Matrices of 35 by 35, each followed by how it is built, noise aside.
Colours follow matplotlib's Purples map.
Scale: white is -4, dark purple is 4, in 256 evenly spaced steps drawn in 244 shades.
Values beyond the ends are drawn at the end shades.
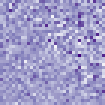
upper triangular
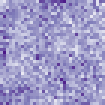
smooth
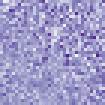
upper triangular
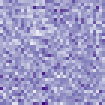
low rank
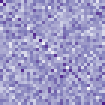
diagonal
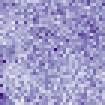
smooth
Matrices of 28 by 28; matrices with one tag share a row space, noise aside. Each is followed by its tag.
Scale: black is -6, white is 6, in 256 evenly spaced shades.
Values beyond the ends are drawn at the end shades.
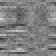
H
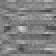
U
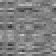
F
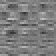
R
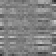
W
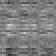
R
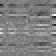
W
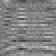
U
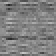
R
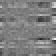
W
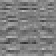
R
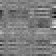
W
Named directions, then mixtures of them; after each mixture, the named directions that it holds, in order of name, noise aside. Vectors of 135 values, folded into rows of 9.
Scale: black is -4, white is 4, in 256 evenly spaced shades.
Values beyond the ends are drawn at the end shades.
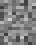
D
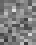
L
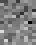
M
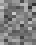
D, L, M.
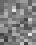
L.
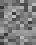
D, L, M.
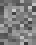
D, L, M.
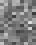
D, L, M.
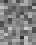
D, L, M.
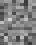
D.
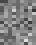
L, M.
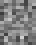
D.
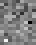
D, M.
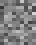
D, L, M.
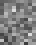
L.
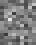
D, L.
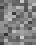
D, L, M.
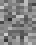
D.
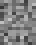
D.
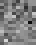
D, M.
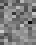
D, L, M.
